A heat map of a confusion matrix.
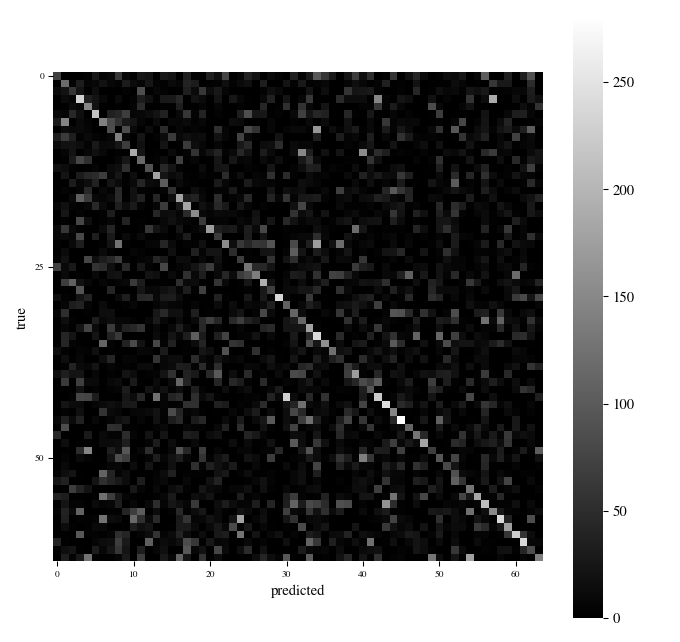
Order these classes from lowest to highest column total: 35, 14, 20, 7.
20, 35, 14, 7
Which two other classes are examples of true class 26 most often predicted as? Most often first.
60, 46
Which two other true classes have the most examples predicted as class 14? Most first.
25, 17
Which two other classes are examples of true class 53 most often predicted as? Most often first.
52, 59
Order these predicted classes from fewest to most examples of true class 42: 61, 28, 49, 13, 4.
61, 49, 28, 4, 13
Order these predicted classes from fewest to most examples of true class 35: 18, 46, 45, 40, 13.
46, 18, 40, 45, 13
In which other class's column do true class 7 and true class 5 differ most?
34
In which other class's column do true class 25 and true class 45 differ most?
33
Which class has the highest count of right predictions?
45
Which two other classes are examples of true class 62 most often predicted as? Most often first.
17, 21
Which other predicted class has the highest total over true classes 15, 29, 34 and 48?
44
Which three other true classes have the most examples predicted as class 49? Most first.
63, 4, 40
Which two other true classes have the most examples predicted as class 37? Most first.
22, 56
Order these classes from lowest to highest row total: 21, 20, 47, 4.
21, 4, 47, 20
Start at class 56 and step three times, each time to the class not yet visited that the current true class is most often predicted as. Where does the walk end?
58
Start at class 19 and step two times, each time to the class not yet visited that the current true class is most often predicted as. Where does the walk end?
57
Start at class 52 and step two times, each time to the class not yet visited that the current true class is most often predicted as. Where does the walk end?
1
